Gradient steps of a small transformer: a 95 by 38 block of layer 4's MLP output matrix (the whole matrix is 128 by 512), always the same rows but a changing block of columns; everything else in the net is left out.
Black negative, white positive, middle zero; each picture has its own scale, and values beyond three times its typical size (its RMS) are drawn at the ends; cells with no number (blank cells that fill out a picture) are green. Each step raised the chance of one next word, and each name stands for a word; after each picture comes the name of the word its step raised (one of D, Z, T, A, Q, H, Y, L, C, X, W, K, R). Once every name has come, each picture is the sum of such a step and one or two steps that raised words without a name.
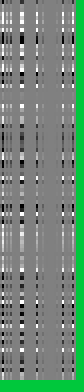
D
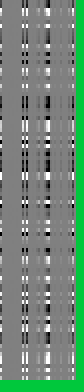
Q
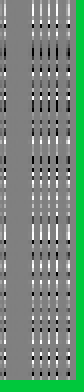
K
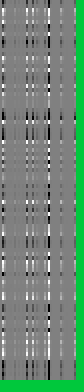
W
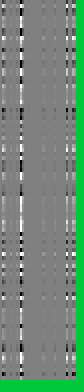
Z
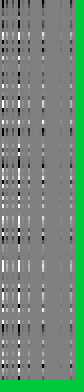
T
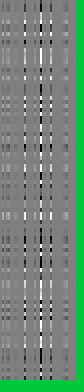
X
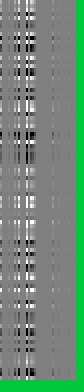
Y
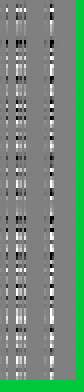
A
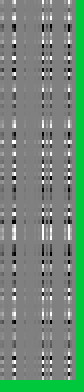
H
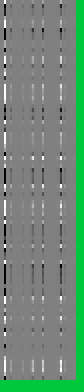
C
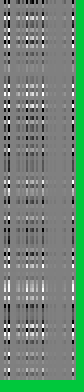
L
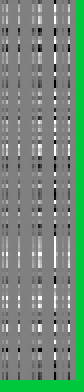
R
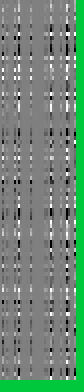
Y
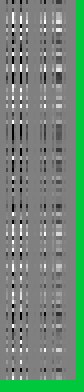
D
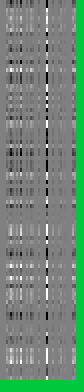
Q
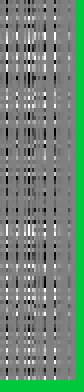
H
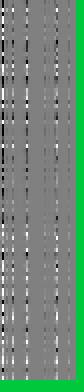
A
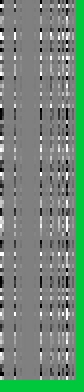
Z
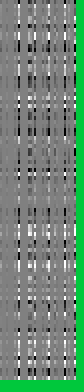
K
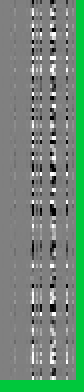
Q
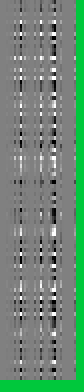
X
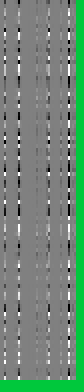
Q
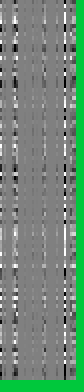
R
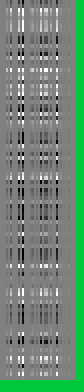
Q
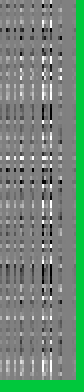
C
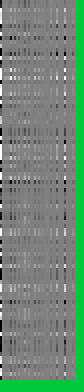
T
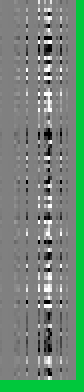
Y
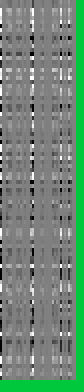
Q
